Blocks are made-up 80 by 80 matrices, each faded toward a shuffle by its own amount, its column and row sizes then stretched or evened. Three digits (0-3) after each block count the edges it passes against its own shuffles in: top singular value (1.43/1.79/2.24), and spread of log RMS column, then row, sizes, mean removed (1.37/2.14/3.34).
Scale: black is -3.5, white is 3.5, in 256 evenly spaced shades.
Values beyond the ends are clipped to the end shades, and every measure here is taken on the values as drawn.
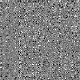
2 2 1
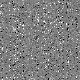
0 2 0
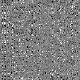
2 2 1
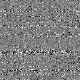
0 0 3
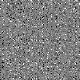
1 2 1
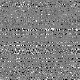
2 1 3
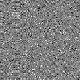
3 0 0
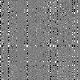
3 3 1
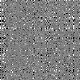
3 2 2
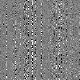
2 3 0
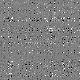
0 2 2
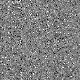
1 1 0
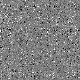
0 1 1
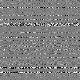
3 0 3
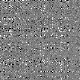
1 2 2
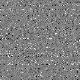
0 1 2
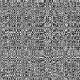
3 2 2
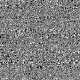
1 0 2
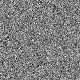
0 0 0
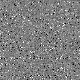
1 0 1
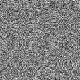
2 0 0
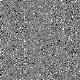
1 1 1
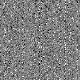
1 2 0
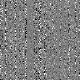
1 3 0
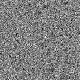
1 0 0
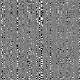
3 3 1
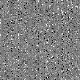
1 2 0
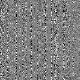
1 3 0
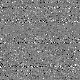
0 0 2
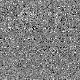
0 0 2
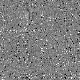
1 1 1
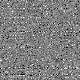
2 0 2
